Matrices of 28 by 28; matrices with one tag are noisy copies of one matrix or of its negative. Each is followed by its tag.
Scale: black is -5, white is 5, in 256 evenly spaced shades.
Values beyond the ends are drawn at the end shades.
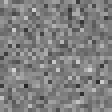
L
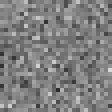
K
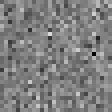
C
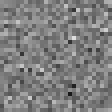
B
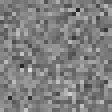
B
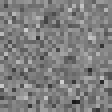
L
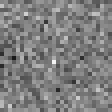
K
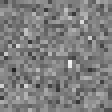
L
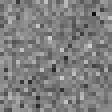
C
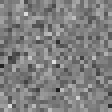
K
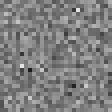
B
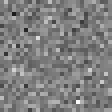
L
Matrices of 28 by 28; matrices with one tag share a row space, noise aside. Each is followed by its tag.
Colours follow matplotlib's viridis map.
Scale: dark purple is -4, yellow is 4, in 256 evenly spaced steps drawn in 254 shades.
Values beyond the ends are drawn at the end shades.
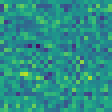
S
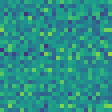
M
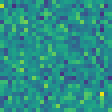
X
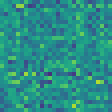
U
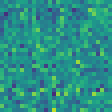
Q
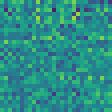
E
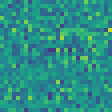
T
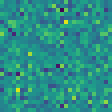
T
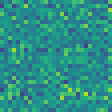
T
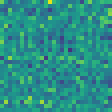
M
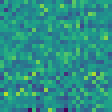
S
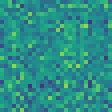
T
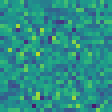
U
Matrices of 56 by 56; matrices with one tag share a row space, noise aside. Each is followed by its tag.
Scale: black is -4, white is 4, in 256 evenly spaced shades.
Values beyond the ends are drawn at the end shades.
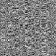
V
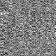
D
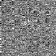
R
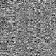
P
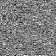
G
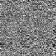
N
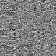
P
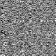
D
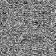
G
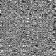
N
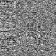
P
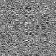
V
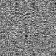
V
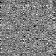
N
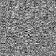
V
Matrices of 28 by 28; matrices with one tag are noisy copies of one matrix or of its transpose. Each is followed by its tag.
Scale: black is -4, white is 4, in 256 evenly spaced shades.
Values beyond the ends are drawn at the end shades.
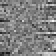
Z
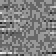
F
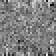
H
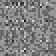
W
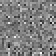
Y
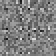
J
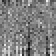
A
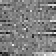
Z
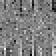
Z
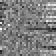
A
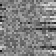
A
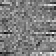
Z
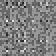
W
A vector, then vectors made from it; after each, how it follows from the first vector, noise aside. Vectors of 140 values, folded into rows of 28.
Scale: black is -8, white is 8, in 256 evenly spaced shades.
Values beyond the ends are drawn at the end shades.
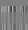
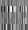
negated, scaled up.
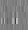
reversed, negated, partly zeroed.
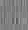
reversed, shrunk.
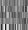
wrapped around, negated, scaled up.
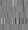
reversed, negated, partly zeroed.
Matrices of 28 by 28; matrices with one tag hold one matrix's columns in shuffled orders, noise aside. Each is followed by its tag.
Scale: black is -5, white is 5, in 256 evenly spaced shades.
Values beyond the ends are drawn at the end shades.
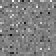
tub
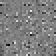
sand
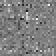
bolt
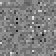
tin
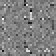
bolt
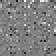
tub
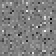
tin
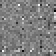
bolt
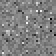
tin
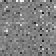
tub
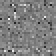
bolt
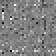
bolt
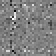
bolt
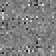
bolt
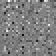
tub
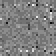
bolt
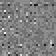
sand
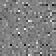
sand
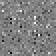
tin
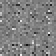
sand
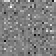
tub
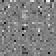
tub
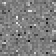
tin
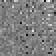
tub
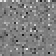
tub
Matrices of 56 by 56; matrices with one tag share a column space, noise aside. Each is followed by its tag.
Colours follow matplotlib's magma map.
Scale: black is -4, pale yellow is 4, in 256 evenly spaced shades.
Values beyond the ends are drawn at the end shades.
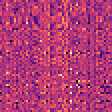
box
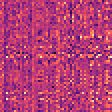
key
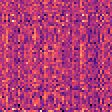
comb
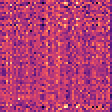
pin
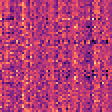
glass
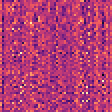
box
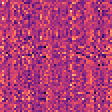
key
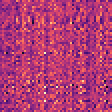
box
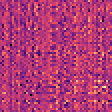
box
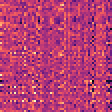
box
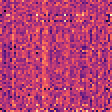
comb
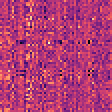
glass
